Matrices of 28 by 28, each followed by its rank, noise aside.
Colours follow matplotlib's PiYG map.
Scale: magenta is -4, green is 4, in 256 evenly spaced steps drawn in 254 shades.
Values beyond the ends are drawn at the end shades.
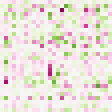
six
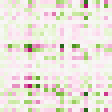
three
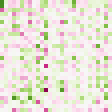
four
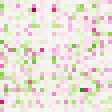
six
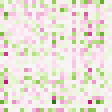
four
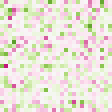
eight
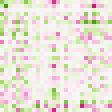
four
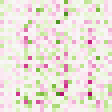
four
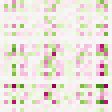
two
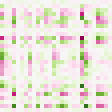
two
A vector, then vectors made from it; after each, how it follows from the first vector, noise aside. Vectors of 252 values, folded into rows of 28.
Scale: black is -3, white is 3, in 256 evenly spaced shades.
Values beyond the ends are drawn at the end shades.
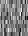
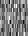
wrapped around, negated.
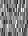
wrapped around, negated.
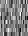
copied.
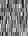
reversed.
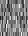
reversed.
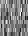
copied.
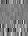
negated, partly zeroed.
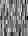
copied.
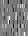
wrapped around, partly zeroed.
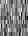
copied.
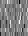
wrapped around, partly zeroed.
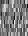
wrapped around, negated.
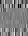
wrapped around, partly zeroed.
